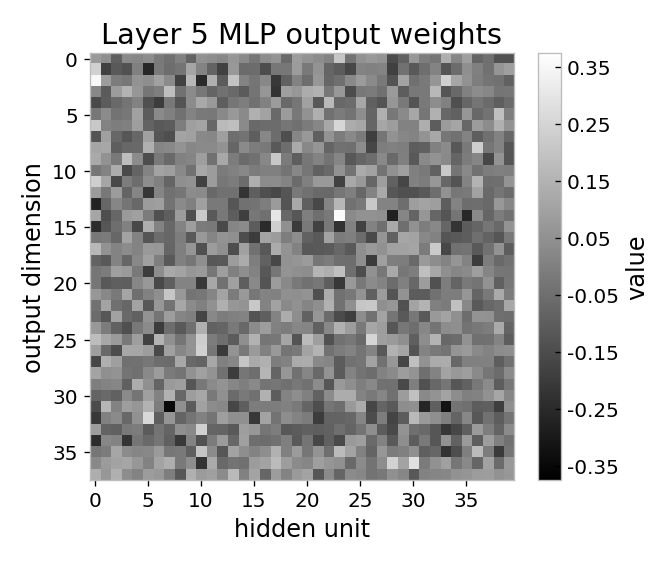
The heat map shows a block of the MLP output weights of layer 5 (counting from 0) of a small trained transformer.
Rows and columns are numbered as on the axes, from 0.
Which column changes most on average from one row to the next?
0
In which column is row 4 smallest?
6
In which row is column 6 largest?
25
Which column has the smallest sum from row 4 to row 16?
34
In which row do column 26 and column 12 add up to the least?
18
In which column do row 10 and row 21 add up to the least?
21
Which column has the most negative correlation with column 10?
11
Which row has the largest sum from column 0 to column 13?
37
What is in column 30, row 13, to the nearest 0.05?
0.1
